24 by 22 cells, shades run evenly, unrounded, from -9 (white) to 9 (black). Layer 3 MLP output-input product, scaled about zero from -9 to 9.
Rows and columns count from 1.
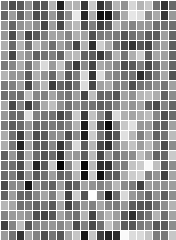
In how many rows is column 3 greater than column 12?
14
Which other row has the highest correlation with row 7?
5
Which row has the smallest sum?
12
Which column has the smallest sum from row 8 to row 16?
16
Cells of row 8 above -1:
12
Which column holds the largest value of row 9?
7
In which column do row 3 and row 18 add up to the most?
13
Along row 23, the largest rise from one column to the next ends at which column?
4
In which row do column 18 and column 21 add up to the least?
6
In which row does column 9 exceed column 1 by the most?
21
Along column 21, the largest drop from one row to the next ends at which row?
19
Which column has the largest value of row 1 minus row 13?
8
